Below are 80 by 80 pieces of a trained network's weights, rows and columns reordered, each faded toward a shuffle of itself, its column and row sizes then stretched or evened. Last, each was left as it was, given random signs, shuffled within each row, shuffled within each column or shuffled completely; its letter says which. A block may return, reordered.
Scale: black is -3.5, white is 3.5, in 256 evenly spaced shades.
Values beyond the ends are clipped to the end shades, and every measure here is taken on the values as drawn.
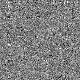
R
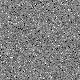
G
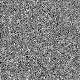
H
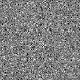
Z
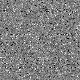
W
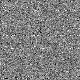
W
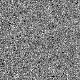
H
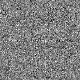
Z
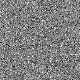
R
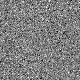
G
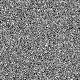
G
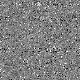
R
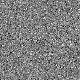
W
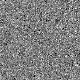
R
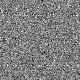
W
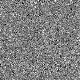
W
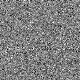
W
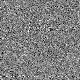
W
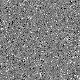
H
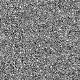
H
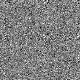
R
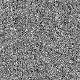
H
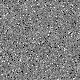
G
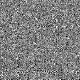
R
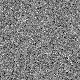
G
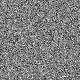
G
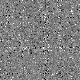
R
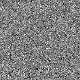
R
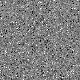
H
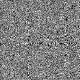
Z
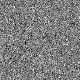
R
